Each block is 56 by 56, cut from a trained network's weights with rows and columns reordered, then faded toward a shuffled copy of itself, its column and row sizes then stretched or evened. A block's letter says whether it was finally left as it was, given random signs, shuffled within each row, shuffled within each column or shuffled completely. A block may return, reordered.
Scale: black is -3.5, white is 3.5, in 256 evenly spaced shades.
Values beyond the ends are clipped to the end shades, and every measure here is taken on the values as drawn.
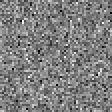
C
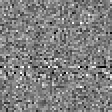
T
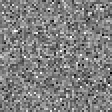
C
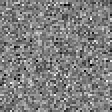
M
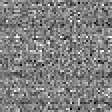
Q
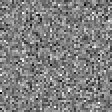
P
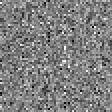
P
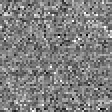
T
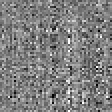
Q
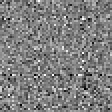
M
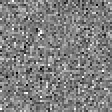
P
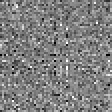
M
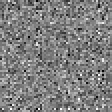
M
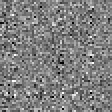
M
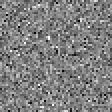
C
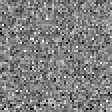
T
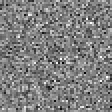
T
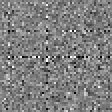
M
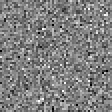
P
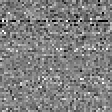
T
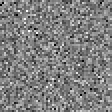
C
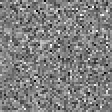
P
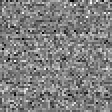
T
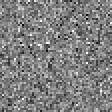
P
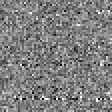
T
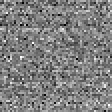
T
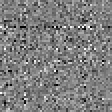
M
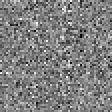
M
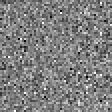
P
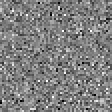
T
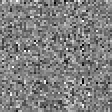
M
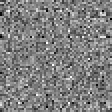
Q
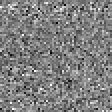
T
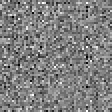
M
